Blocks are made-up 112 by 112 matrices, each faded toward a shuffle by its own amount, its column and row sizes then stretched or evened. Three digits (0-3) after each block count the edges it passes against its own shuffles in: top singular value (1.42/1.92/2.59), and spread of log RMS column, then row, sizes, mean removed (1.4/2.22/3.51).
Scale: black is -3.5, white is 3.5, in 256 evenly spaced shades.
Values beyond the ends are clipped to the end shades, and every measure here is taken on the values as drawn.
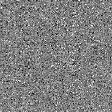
1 1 1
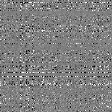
2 2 3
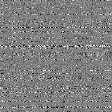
2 1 3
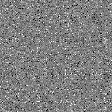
2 1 1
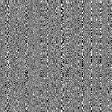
3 3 0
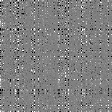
3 3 2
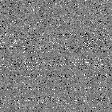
0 1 2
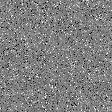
0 0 0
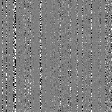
2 3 0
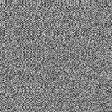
3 1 1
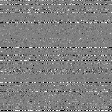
3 0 3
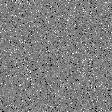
1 1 0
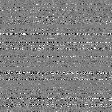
2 1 3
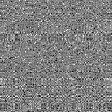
3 0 2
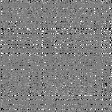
2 2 3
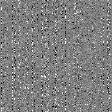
0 3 1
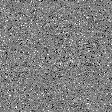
0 0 1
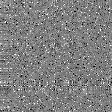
2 0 1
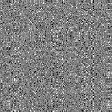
3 2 0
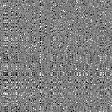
3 2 1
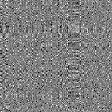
3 2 0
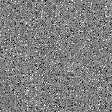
1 1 0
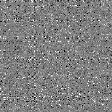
2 1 2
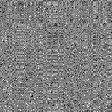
3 0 0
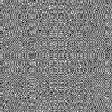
3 0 0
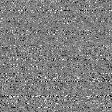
1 0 3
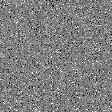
1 1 0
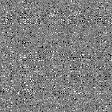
2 1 2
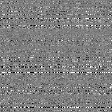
2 1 3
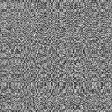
3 2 0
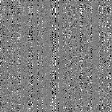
2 3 1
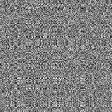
3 1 2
